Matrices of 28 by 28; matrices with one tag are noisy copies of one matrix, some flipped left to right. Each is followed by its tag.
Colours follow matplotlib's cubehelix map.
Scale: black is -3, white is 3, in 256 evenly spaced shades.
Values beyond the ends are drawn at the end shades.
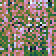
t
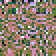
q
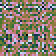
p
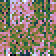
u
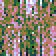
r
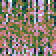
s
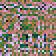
p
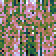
r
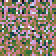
q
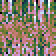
s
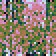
u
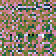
p
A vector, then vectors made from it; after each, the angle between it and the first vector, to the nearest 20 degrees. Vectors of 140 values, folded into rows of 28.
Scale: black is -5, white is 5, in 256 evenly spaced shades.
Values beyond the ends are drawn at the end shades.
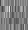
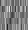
40 degrees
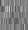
20 degrees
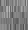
40 degrees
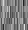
60 degrees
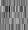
160 degrees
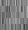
120 degrees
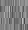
40 degrees
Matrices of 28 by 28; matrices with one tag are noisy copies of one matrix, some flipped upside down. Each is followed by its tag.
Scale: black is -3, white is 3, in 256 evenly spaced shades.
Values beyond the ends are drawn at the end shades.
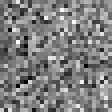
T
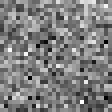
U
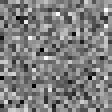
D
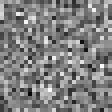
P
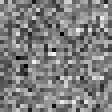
T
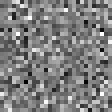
T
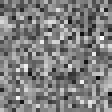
P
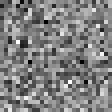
T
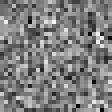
P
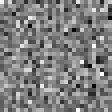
P
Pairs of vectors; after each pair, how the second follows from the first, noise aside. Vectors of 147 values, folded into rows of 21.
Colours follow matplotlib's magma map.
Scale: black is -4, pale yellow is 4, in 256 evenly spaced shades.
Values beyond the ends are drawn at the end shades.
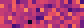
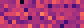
wrapped around, negated, partly zeroed.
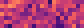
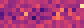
wrapped around, negated, partly zeroed.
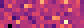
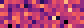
sign-scrambled.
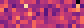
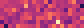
wrapped around, negated, partly zeroed.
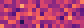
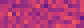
wrapped around, negated, shrunk.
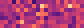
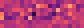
wrapped around, negated, partly zeroed.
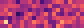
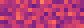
negated, shrunk.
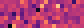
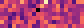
copied.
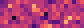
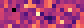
reversed, negated.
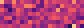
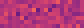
wrapped around, negated, shrunk.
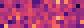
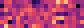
copied.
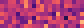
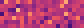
reversed, negated, partly zeroed.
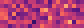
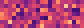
copied.
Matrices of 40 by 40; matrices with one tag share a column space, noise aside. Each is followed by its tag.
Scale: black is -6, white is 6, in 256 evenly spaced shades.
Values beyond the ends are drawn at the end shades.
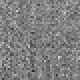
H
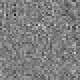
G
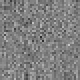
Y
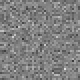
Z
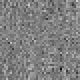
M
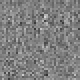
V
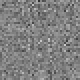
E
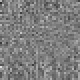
M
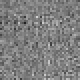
V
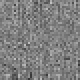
H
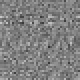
V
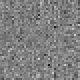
H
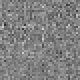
G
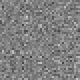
Z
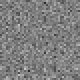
Z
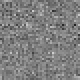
G
